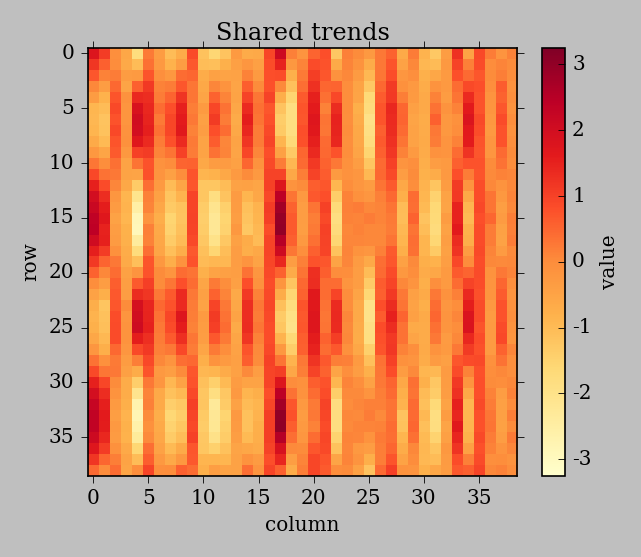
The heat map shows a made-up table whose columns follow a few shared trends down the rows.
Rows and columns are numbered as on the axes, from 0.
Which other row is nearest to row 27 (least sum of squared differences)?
9
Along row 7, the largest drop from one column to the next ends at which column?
17
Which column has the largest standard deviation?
4
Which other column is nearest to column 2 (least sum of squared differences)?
19
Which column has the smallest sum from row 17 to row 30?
25
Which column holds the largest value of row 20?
20
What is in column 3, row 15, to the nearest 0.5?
-1
